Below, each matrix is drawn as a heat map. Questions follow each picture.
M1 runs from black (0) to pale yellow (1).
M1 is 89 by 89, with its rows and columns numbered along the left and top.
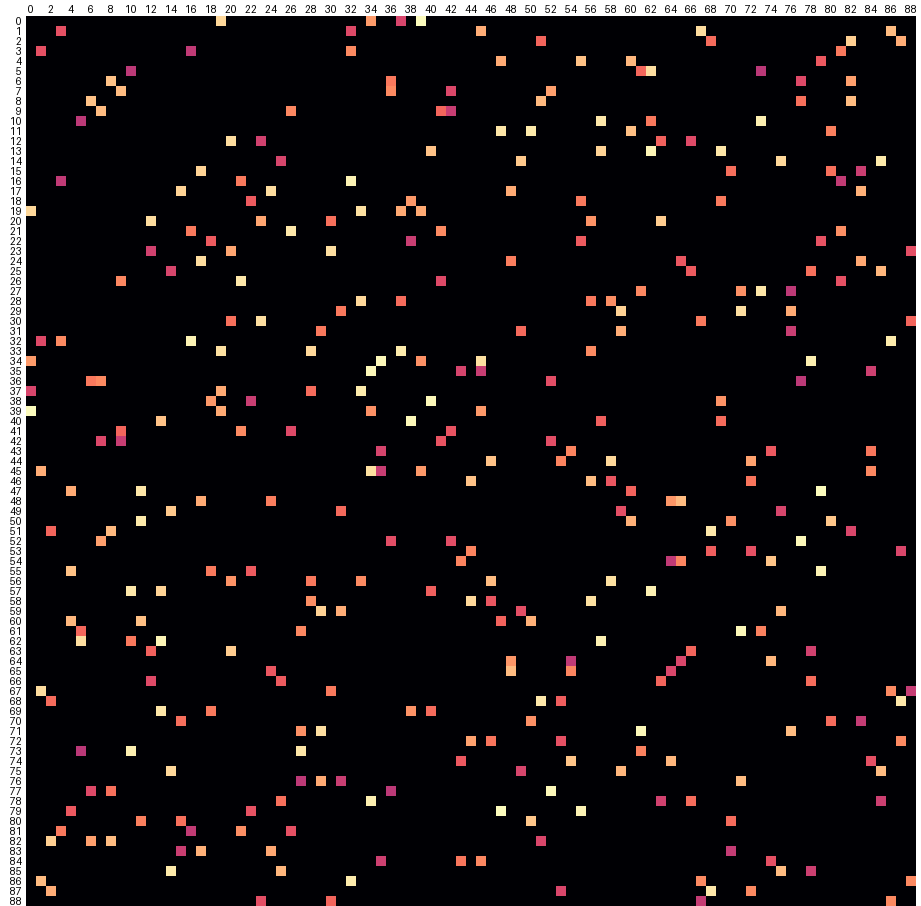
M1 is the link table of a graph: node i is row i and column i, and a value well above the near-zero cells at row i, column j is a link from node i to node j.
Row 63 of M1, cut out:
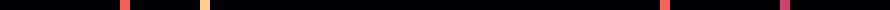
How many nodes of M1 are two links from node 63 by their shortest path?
6
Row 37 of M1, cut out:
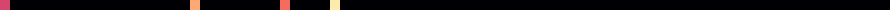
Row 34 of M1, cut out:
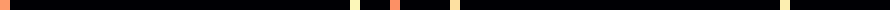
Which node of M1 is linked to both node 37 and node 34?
node 0
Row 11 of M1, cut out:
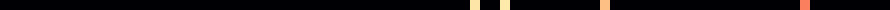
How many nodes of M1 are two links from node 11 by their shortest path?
4
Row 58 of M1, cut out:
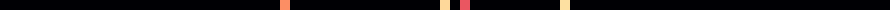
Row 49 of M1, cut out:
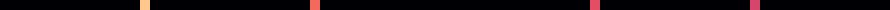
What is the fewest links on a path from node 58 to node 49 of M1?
7
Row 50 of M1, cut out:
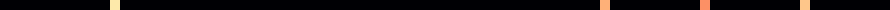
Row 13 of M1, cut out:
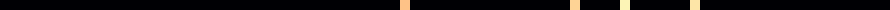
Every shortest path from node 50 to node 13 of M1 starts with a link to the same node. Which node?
node 60
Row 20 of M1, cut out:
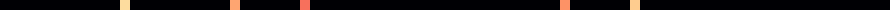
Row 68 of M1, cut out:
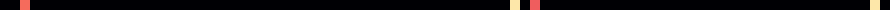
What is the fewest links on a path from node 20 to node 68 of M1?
5
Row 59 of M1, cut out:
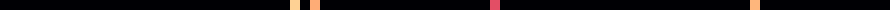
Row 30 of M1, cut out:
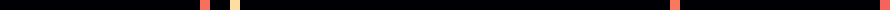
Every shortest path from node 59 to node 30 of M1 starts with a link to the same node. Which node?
node 75
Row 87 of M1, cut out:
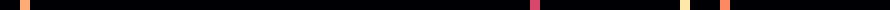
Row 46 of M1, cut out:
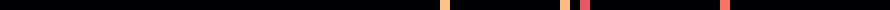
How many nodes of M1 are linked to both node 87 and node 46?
1
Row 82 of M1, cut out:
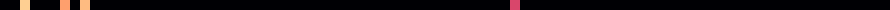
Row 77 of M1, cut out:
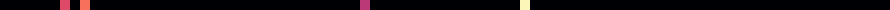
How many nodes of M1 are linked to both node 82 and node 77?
2
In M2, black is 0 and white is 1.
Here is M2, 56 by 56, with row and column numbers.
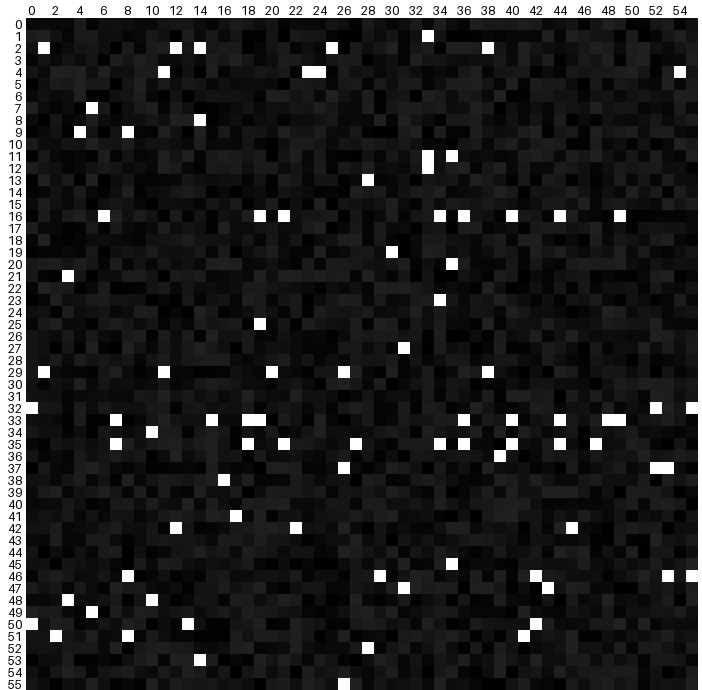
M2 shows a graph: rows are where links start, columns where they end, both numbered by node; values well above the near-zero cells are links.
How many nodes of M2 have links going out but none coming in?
6
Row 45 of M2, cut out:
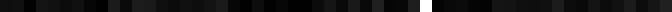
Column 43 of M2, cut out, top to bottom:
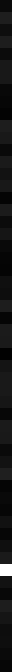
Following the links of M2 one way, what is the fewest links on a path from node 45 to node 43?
3
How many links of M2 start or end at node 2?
6
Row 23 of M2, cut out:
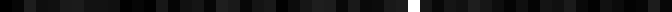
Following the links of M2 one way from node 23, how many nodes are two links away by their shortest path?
1
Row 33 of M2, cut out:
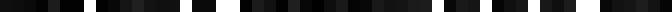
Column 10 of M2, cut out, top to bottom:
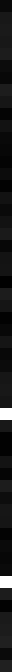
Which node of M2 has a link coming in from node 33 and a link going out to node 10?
node 48
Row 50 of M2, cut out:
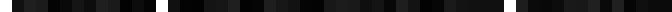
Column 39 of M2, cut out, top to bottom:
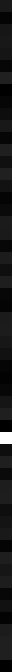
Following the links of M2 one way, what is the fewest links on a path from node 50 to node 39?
5
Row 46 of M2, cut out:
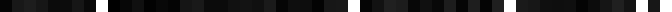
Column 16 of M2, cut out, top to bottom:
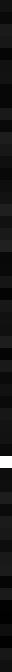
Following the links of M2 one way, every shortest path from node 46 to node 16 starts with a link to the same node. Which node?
node 29
